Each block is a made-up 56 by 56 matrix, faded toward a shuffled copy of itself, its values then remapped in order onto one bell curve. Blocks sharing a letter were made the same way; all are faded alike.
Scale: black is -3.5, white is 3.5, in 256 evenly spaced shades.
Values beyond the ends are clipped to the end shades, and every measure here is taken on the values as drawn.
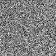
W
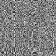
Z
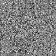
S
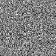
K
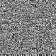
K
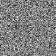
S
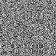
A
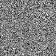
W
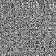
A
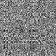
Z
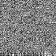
K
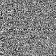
W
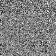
W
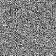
A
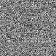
K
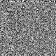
K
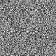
K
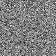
W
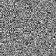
A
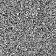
W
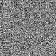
K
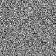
K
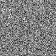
K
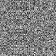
Z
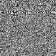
S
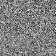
W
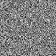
A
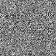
S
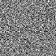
K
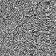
A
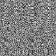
Z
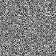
S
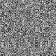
A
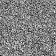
W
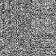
Z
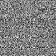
K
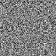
K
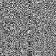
Z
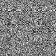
S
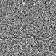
K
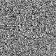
W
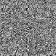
A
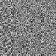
Z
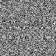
K
